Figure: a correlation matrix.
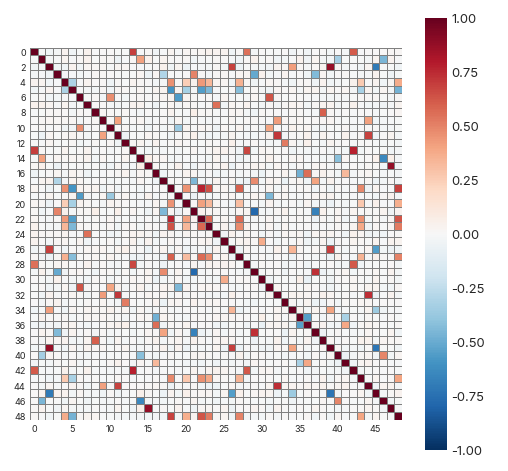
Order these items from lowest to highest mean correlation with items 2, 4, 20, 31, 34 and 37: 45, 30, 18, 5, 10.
45, 5, 30, 10, 18
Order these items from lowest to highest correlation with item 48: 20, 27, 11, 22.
11, 20, 27, 22
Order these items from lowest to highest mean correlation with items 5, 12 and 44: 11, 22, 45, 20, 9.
22, 20, 45, 9, 11
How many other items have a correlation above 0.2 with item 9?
3
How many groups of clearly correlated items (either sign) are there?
13
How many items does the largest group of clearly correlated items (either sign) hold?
9
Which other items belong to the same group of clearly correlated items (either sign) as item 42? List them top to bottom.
0, 13, 28
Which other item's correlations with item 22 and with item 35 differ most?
18
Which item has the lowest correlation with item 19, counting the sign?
6
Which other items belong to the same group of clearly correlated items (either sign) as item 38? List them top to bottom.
8
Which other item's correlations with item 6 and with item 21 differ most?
29
